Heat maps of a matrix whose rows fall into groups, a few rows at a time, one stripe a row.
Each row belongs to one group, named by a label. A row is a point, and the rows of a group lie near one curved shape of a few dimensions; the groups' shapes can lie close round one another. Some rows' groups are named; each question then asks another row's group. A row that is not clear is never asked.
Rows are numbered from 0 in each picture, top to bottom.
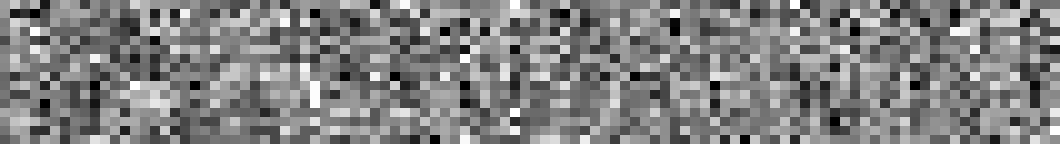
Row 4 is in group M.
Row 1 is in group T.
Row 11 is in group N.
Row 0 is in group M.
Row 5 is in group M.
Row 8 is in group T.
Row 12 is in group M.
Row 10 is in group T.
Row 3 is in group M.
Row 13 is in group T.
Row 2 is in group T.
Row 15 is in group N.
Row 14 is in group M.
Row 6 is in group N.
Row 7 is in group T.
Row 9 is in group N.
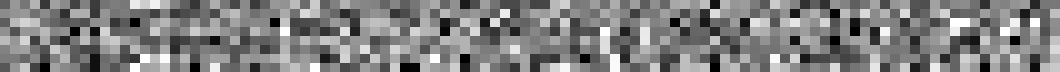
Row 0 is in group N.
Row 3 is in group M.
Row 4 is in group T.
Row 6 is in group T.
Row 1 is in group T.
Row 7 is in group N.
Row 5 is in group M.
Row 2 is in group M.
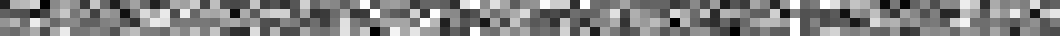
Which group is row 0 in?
M
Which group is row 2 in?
M
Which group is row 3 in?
M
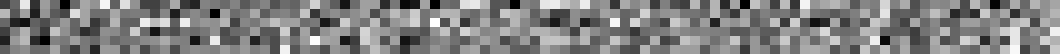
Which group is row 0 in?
N
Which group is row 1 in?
T
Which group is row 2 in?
T
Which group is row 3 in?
M
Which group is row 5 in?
M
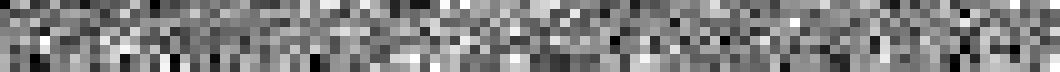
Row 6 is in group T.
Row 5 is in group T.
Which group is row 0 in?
M
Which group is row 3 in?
M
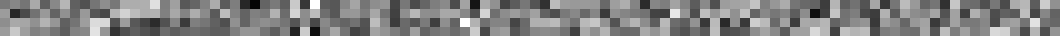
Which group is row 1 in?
T
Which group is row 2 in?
N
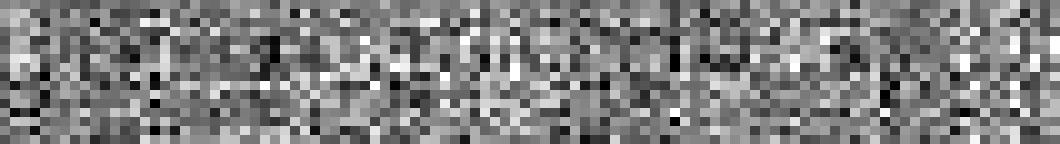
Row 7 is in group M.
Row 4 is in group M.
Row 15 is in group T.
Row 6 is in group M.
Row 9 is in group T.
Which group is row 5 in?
M
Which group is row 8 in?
M
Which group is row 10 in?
N
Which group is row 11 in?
M
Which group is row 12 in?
T
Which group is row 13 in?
M
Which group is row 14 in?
T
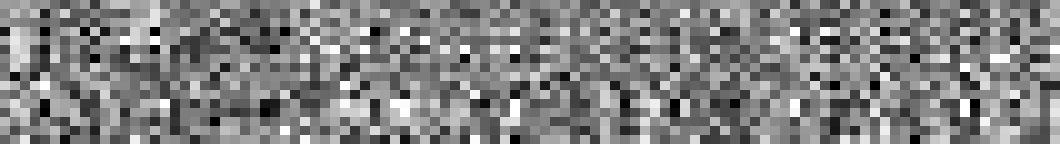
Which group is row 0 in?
T
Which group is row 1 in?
N
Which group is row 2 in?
T
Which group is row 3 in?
M
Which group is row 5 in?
M
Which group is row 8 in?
T
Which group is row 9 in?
N
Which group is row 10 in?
M
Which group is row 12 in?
M
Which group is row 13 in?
T
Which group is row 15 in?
N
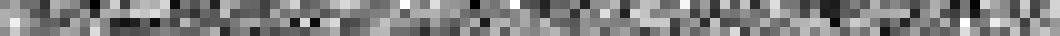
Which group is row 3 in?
N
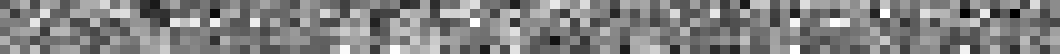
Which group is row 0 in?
N
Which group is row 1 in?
T
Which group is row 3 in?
M
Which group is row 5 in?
M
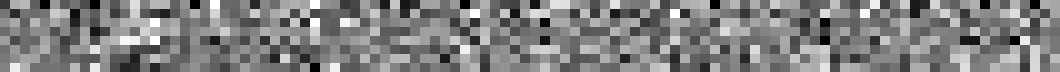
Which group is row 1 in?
M
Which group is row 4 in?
T
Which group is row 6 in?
M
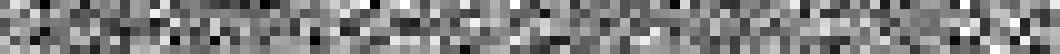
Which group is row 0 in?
M
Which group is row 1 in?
N
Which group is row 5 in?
N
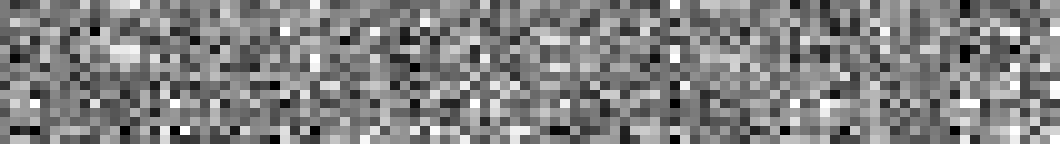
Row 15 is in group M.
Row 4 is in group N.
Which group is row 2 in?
T
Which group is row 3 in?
M
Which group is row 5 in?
T
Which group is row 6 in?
T
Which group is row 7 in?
N
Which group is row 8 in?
M
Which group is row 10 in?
T
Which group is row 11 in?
M
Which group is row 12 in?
M
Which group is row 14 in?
T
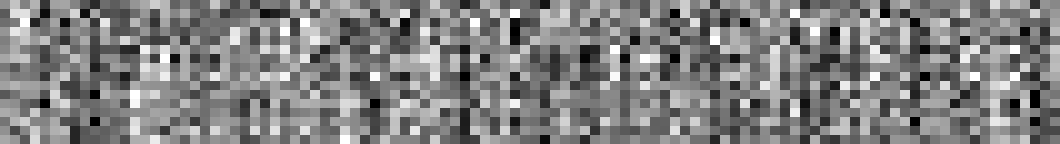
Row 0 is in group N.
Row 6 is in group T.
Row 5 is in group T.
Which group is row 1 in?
M
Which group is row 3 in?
T
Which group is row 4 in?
T
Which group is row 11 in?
M
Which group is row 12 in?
M
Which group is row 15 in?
N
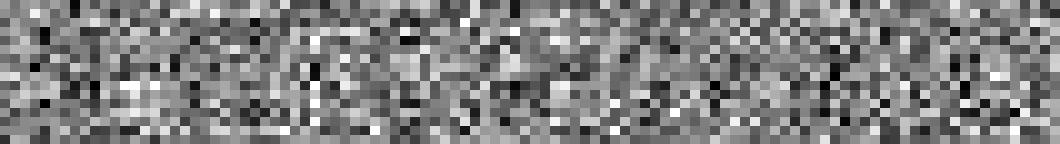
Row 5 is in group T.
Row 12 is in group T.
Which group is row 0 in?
M
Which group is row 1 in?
M
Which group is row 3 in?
M
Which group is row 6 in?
M
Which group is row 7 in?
T
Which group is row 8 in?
N
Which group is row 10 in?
N
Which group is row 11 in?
N
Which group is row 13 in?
N
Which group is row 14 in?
T
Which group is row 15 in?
M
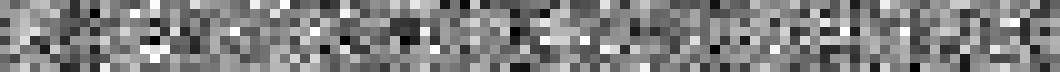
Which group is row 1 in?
N
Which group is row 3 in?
T
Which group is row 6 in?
T
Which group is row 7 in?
N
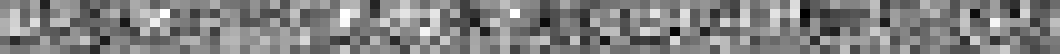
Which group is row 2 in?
N
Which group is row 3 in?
T
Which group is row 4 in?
T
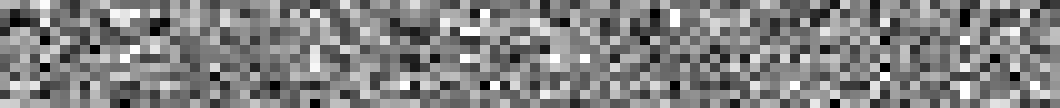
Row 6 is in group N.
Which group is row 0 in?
N
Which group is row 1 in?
T
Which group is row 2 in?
T
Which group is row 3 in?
M
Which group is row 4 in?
N
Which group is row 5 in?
N
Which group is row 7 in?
N
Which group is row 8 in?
T
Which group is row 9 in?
M
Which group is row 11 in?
N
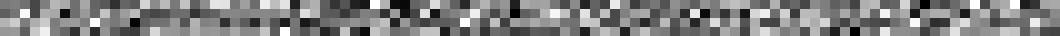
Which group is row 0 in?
T
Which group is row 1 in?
N
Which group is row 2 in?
N
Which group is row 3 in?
M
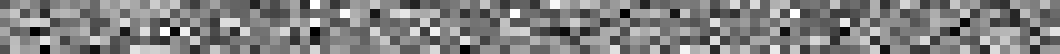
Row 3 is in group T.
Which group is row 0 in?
N
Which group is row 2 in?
T
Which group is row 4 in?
N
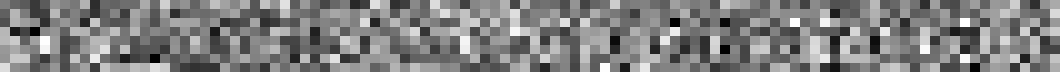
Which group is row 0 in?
T
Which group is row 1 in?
M
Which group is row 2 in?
M
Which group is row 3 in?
T
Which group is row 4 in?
N
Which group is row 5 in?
N
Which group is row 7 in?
T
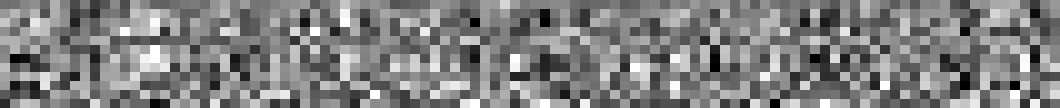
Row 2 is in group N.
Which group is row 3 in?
T
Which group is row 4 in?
N
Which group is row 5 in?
N
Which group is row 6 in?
T
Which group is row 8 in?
N
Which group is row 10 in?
T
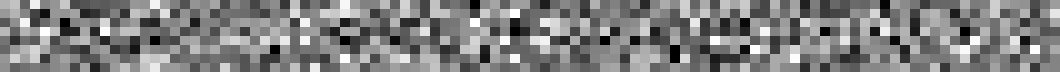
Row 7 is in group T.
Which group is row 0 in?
N
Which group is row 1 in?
M
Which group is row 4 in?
T
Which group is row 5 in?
M
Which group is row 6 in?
M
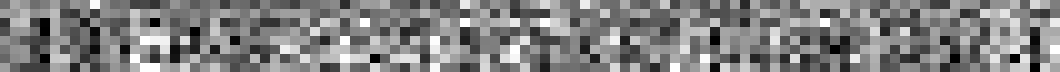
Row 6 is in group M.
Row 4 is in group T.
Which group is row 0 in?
N
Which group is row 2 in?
M
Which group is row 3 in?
N
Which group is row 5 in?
M
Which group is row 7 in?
T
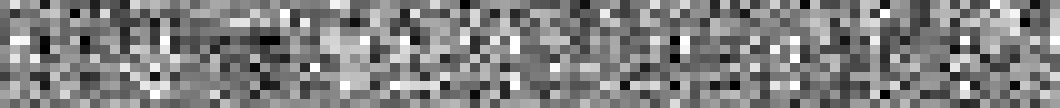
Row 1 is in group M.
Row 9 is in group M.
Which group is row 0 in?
N
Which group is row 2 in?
T
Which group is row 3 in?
M
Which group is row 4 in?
M
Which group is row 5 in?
M
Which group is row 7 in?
N
